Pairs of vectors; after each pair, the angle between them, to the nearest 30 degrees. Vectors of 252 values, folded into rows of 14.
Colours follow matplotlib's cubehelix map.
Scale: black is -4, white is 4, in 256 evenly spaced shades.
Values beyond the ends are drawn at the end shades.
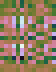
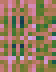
150 degrees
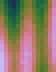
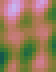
150 degrees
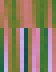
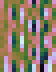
60 degrees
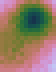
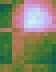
150 degrees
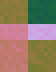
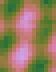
90 degrees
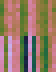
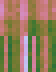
150 degrees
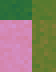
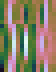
90 degrees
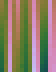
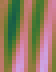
120 degrees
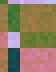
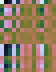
90 degrees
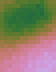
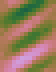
60 degrees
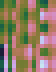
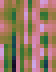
120 degrees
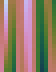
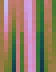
30 degrees
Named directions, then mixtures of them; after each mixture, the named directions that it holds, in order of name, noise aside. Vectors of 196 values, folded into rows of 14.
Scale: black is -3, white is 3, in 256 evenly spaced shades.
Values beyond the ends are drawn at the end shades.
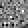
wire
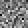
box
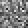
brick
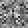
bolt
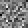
box, brick.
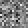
bolt, wire.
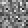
brick.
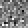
box, wire.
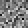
box.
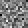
box, brick.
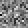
bolt, box.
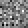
bolt, wire.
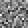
box.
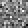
brick, wire.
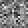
bolt.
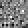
wire.
